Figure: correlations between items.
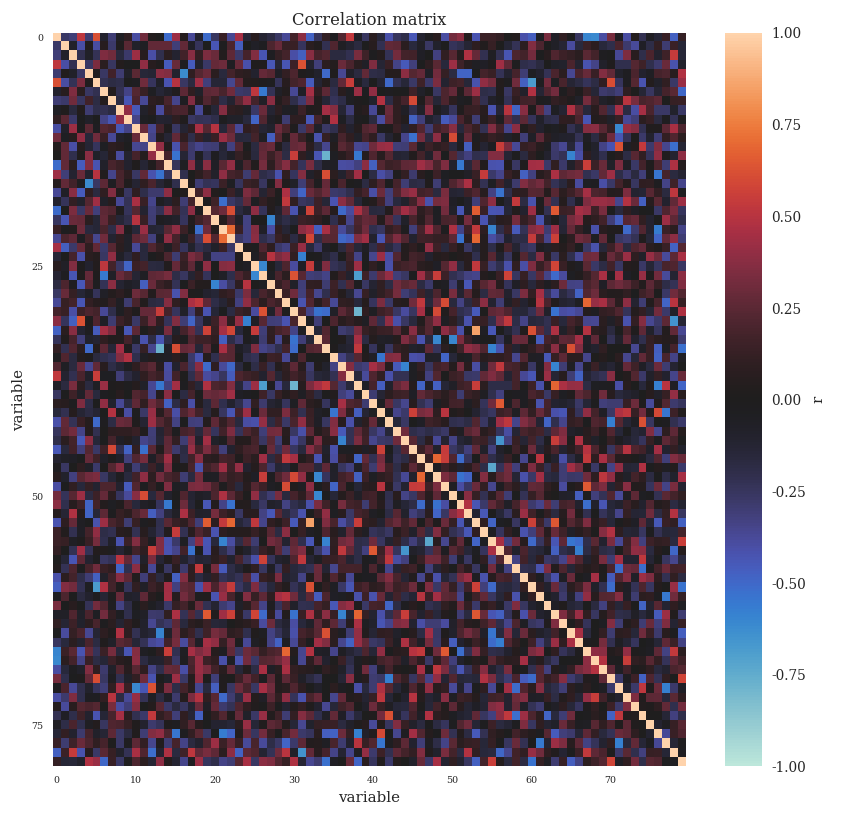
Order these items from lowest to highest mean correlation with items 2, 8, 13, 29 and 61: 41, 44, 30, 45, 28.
44, 45, 30, 41, 28
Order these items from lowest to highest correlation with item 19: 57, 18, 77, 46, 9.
9, 57, 18, 46, 77
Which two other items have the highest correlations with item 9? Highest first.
35, 8
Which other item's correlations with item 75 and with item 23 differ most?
31
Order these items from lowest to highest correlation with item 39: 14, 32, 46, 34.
34, 32, 46, 14
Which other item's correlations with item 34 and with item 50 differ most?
13
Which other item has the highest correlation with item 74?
42
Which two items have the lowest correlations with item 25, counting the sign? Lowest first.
26, 9
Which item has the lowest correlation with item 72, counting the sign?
21
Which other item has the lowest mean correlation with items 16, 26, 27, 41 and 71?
77
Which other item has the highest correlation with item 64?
38
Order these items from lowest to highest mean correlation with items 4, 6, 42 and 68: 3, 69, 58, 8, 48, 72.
3, 8, 58, 48, 72, 69
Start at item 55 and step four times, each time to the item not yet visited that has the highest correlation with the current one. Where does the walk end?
0
